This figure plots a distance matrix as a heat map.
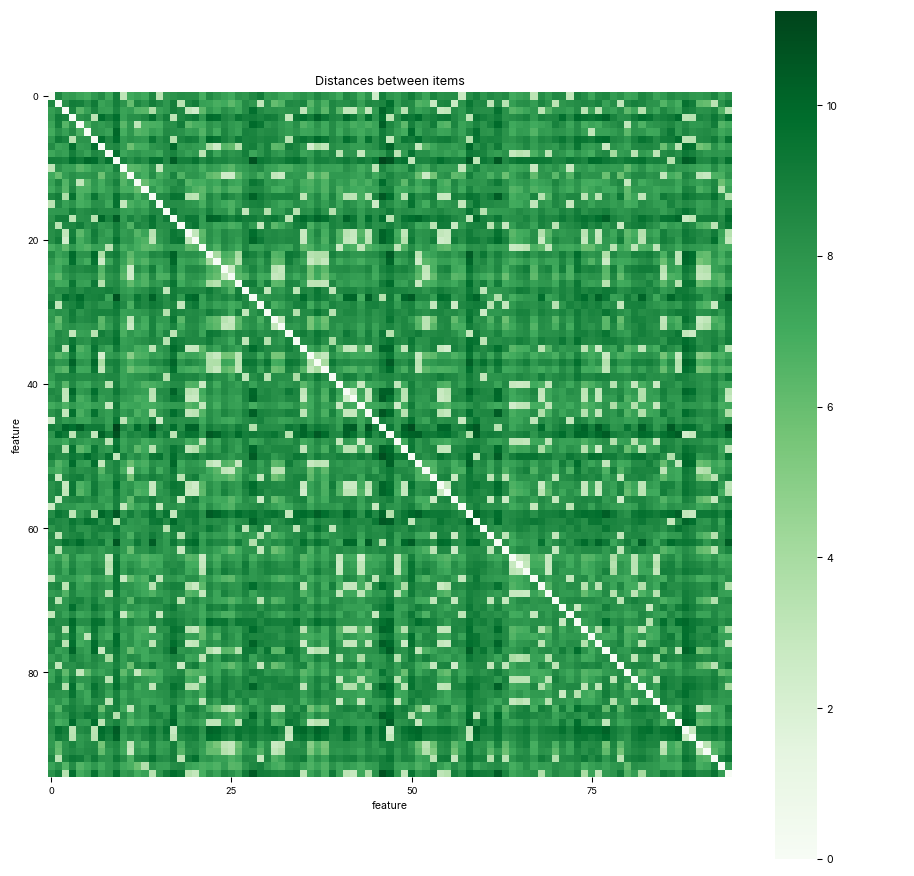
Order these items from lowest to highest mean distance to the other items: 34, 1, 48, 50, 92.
48, 1, 92, 34, 50
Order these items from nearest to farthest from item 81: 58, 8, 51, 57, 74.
8, 74, 57, 51, 58
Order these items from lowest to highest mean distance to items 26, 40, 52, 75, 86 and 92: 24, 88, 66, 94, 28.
24, 66, 94, 28, 88
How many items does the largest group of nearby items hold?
16
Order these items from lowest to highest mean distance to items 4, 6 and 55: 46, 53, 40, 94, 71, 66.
94, 40, 66, 71, 53, 46
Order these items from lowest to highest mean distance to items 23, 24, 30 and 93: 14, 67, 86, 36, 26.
36, 26, 67, 86, 14
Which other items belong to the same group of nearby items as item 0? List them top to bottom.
10, 15, 45, 57, 67, 72
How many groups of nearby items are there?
14
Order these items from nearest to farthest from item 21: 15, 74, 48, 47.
48, 74, 15, 47
